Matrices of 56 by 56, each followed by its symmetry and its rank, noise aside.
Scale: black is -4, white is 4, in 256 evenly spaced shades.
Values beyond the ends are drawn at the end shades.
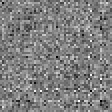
symmetric, rank six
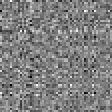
antisymmetric, rank four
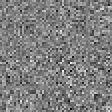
symmetric, rank eight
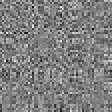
antisymmetric, rank six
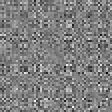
antisymmetric, rank four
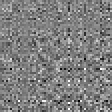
no symmetry, rank four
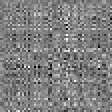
antisymmetric, rank four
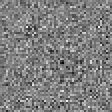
symmetric, rank eight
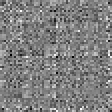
symmetric, rank six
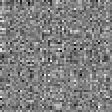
antisymmetric, rank eight
